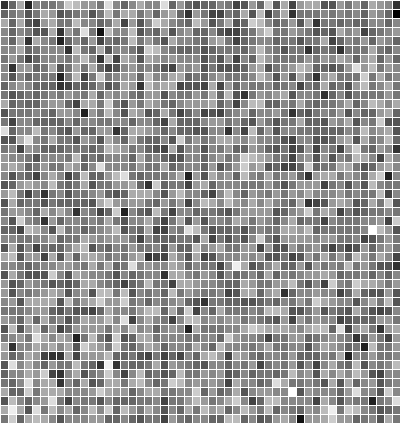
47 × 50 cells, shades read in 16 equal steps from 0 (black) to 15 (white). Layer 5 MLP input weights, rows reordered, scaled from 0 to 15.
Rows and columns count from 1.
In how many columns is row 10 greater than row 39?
15
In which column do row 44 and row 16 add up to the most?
4
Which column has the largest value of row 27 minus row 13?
11
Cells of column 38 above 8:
14
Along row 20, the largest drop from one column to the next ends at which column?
49
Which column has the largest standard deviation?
2
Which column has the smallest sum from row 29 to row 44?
21
